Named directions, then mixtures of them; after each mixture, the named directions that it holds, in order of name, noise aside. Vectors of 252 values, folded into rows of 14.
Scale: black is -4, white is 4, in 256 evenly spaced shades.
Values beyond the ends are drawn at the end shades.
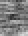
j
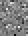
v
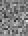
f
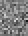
f.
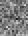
f, j, v.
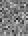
f, v.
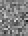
f.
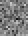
f, j, v.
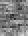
j.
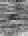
j.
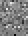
v.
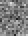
f, j, v.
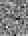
f, j, v.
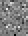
v.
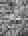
f, j, v.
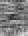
j.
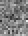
f, j.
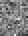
f, j, v.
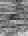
j.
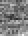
f, j.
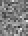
f, v.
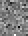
v.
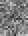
f, j, v.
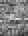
f, j.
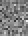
f.
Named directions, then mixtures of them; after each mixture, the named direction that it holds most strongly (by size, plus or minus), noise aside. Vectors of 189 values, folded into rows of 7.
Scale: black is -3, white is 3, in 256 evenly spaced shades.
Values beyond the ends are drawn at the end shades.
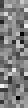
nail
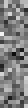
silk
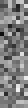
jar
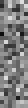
jar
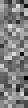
jar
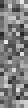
jar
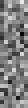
nail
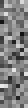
nail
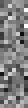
nail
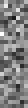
silk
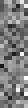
jar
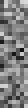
silk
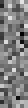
nail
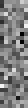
nail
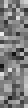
silk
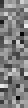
nail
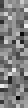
nail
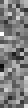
silk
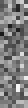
jar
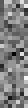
silk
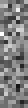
jar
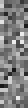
nail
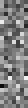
nail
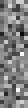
jar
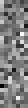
nail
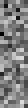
silk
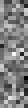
silk
